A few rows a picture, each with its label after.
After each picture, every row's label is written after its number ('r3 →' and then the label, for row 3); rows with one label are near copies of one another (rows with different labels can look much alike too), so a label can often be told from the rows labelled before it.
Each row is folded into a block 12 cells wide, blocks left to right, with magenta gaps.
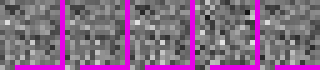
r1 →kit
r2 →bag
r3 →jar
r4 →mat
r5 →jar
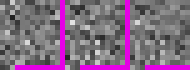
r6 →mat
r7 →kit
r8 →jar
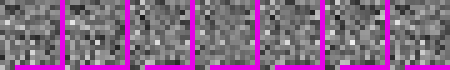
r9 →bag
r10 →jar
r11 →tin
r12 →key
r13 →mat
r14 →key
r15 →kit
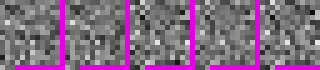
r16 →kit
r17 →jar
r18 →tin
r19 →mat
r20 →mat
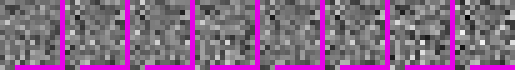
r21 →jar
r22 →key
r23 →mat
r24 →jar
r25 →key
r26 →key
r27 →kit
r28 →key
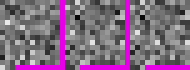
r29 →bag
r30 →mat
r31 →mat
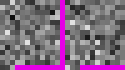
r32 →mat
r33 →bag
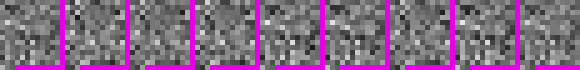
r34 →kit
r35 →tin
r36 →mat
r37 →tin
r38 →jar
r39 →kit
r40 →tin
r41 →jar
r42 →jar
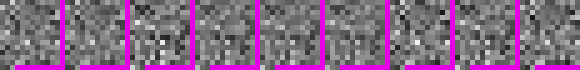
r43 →mat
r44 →key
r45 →bag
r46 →bag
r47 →bag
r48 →jar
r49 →tin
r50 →bag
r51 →tin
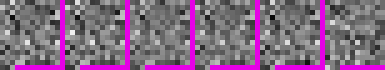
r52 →mat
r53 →mat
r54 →tin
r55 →key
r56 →tin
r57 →bag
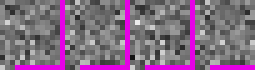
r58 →kit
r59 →tin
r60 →kit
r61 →tin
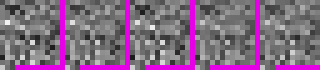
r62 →jar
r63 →jar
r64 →bag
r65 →jar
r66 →kit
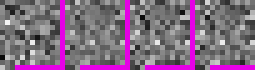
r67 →kit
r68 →key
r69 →tin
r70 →key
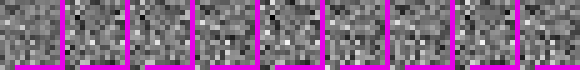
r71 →bag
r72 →tin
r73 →key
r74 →kit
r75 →key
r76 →bag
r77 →jar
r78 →tin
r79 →kit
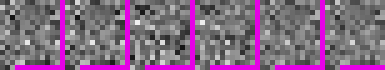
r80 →tin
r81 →tin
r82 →jar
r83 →jar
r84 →key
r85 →tin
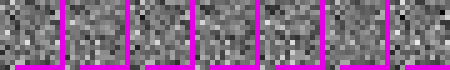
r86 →mat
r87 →kit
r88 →key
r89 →kit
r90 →kit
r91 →key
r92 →mat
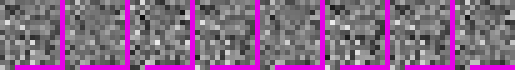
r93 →bag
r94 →mat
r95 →mat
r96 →bag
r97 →tin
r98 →bag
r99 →bag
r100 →key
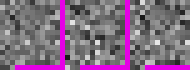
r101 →key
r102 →kit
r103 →tin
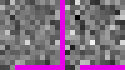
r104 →key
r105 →key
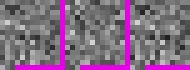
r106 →jar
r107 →key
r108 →jar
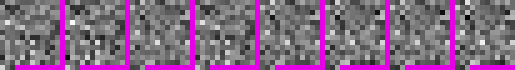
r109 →bag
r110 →kit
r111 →key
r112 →bag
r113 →mat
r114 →tin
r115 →mat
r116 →tin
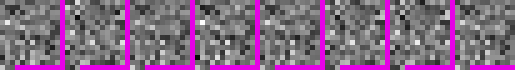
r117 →jar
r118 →tin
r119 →bag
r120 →kit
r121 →kit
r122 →key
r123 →key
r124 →bag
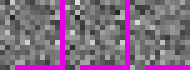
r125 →key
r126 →mat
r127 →kit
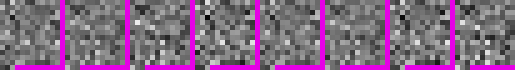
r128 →key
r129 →bag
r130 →kit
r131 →tin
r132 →mat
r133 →bag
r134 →tin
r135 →bag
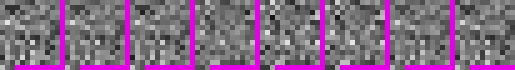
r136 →jar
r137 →jar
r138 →jar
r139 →tin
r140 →mat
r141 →key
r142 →kit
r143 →bag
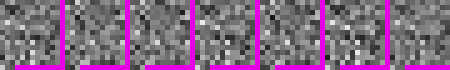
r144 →bag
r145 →tin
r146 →mat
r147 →bag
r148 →mat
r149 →bag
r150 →kit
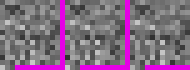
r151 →bag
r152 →bag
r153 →bag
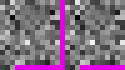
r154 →tin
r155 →tin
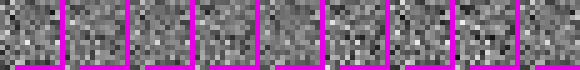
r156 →tin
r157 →kit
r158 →tin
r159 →kit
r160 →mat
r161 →bag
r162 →mat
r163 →kit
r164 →mat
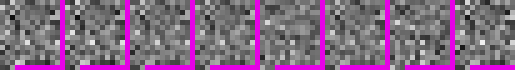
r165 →tin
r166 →tin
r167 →mat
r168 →mat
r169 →kit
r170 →mat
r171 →bag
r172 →key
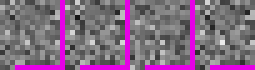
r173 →mat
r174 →mat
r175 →bag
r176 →mat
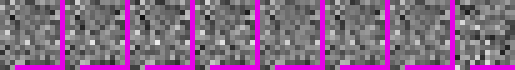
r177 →mat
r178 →tin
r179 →key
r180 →mat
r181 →tin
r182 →mat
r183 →key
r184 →bag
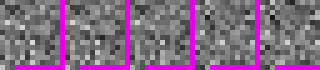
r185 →bag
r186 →kit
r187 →jar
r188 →tin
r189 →key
